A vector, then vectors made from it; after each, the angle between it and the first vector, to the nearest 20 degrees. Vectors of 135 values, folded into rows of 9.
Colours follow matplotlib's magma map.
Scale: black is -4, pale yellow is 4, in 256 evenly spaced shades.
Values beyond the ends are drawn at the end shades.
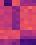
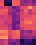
20 degrees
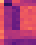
40 degrees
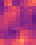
140 degrees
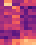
160 degrees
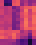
20 degrees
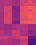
60 degrees
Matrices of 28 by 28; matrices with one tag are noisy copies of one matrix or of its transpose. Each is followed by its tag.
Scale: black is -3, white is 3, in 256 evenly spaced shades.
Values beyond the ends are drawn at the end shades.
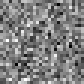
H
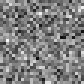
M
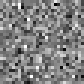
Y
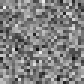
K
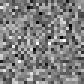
K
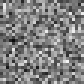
K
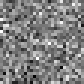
M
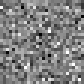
H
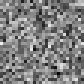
K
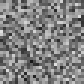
M
